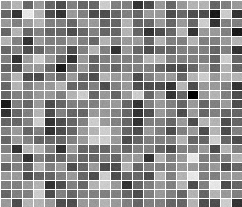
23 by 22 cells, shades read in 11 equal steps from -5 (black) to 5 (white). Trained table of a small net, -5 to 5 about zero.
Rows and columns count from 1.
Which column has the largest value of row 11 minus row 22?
13
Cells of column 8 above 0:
7
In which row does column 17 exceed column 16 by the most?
10
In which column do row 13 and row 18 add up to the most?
18
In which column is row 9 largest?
19
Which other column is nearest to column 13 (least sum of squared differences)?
5
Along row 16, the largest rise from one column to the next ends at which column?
20
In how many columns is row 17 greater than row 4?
12
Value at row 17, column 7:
1
